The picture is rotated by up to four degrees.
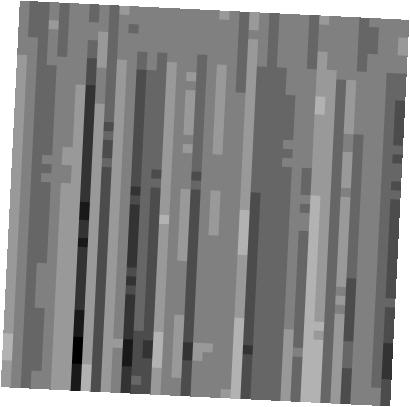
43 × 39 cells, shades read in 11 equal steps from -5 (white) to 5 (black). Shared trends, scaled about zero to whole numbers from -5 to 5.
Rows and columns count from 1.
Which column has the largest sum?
8
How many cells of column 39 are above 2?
4
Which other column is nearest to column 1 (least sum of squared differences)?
16
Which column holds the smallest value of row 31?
31
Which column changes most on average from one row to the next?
39
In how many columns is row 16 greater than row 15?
3
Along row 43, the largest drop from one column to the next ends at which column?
9
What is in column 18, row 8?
-1
